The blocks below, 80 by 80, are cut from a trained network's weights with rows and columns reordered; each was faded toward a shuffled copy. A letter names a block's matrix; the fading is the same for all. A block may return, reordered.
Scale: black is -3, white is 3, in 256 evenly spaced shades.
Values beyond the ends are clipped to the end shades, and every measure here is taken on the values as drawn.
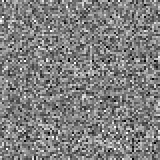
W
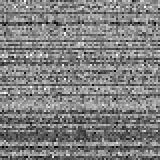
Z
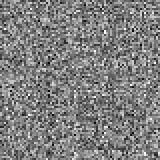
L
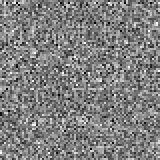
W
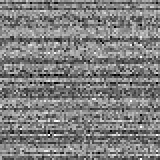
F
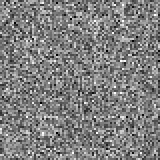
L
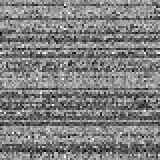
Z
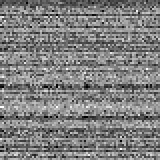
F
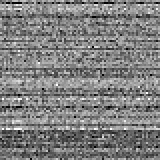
F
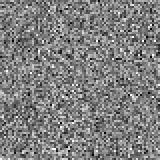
L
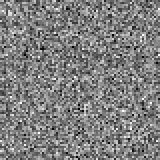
W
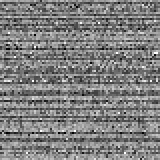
Z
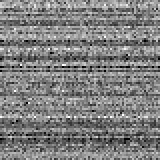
F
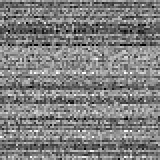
F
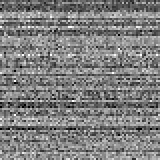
F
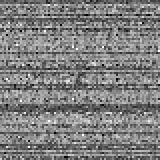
Z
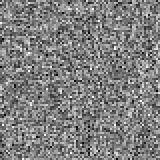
L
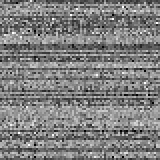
Z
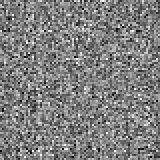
L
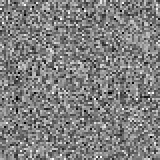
L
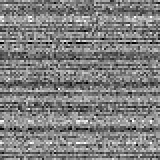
F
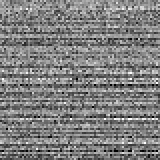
F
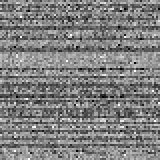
Z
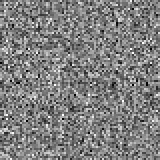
W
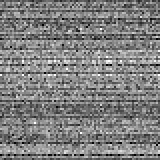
F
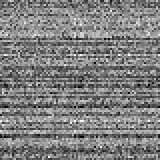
F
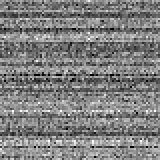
F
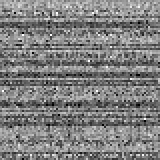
Z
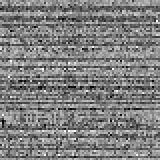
Z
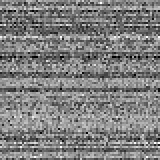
F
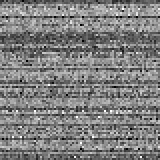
Z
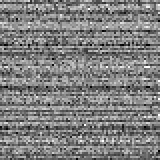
F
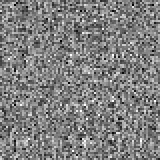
L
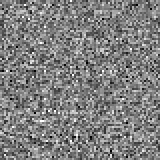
W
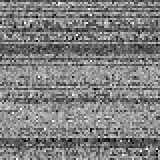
Z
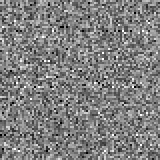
W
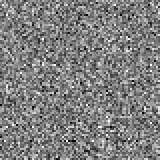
L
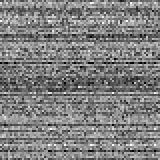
F
